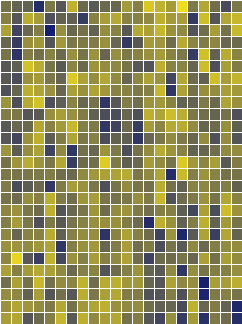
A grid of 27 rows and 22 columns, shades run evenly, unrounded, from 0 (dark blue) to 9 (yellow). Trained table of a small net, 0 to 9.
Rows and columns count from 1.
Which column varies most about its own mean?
17
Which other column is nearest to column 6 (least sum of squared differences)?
18
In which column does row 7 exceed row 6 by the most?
20
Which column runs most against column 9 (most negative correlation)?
16
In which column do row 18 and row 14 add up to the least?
7
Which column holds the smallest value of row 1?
4
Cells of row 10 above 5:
7
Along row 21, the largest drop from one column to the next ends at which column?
6
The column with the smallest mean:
2
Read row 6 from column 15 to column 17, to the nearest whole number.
7 5 5
